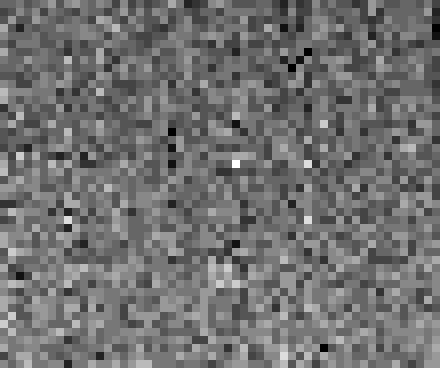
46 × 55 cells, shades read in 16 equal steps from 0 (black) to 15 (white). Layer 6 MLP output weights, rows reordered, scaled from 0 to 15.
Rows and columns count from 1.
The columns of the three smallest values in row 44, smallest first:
41, 29, 48
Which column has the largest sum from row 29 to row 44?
1
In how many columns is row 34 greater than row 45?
24
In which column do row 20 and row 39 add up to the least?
11
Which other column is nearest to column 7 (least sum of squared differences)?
33
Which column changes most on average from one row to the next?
9
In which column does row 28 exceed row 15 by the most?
39
